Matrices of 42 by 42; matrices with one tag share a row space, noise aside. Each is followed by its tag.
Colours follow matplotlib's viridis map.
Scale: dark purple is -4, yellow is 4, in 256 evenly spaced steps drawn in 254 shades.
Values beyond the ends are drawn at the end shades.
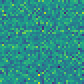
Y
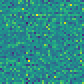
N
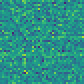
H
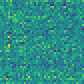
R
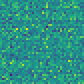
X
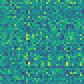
N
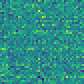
Y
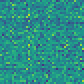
N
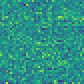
H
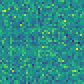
H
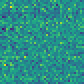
X
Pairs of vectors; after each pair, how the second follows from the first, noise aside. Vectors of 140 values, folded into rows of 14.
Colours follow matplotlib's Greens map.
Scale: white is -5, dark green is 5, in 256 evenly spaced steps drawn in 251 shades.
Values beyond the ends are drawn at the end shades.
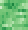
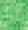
reversed, shrunk.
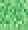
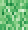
shuffled.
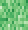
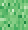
negated, partly zeroed.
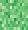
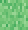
reversed, shrunk.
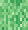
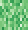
copied.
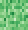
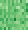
negated, partly zeroed.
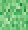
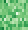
wrapped around, negated.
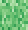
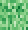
wrapped around, negated.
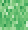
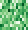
reversed, scaled up.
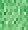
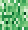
negated, scaled up.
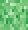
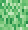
copied.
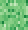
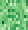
copied.
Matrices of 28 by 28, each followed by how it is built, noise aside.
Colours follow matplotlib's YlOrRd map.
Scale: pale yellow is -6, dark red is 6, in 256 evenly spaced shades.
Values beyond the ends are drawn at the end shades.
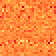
uneven rows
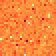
sparse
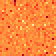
sparse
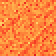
Hankel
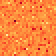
sparse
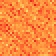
Toeplitz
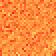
Hankel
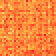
blocks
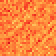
Hankel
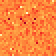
sparse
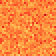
repeating columns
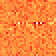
uneven rows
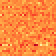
uneven rows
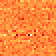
uneven rows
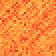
Hankel
